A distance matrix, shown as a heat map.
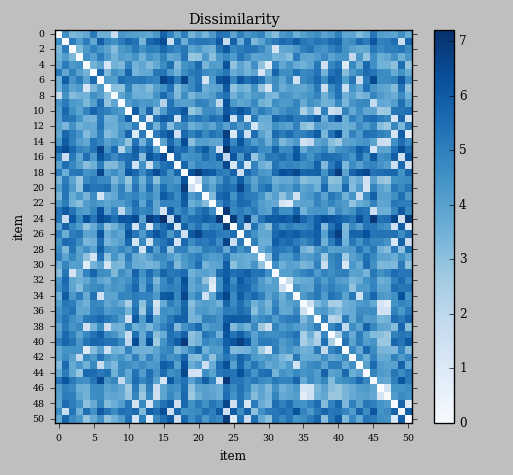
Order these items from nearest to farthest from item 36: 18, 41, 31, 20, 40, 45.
40, 41, 20, 45, 31, 18
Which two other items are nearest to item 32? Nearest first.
22, 33
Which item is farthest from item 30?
24
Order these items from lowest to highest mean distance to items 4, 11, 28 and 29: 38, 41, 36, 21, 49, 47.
41, 38, 47, 36, 21, 49
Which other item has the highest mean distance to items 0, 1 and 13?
15
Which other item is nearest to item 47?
35
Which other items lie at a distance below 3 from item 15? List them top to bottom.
9, 23, 45
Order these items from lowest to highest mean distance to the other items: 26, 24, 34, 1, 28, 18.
28, 34, 1, 26, 18, 24
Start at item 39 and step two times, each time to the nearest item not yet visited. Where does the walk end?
37
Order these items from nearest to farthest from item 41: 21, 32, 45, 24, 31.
21, 32, 45, 31, 24
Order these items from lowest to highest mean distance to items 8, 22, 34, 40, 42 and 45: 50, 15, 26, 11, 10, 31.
10, 31, 15, 50, 11, 26
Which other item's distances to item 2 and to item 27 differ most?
31
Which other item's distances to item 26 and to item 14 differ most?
18
